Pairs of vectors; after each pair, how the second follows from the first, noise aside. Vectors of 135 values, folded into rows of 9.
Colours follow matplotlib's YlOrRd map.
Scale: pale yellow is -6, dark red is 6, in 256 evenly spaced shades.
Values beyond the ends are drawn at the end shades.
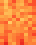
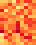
wrapped around, scaled up.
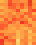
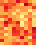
wrapped around, scaled up.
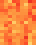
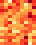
scaled up.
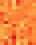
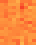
reversed, shrunk.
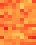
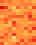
reversed.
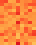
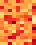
wrapped around, scaled up.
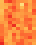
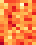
scaled up.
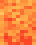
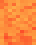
shrunk.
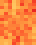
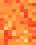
wrapped around, negated.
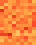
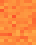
shrunk.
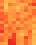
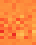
partly zeroed.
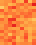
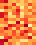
wrapped around, scaled up.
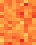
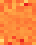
partly zeroed.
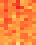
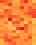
wrapped around, negated.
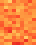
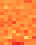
partly zeroed.
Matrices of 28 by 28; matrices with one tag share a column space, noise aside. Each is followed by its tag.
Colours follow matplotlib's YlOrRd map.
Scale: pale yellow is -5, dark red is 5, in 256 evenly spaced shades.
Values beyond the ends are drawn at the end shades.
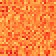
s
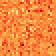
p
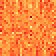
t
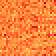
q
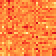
t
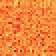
q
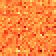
q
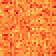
p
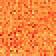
q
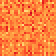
p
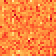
s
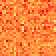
p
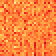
p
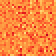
q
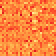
p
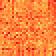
t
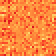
s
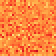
q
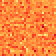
q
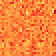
p
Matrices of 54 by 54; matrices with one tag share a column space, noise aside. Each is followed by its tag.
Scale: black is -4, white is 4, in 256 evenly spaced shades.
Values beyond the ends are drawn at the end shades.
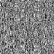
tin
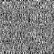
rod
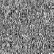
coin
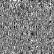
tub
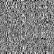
rod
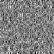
rod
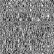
tin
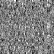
tub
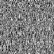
tin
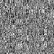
coin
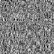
tin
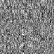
coin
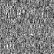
coin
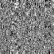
tub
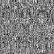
coin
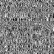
tin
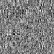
coin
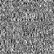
tin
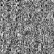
tin
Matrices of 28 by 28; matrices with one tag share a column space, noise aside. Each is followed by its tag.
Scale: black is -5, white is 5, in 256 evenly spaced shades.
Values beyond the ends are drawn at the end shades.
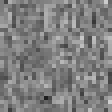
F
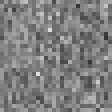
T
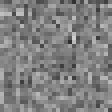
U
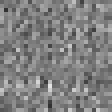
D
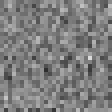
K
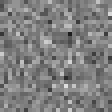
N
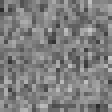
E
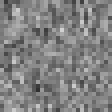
E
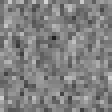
F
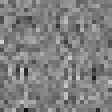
K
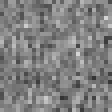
F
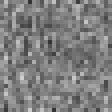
F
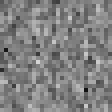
E
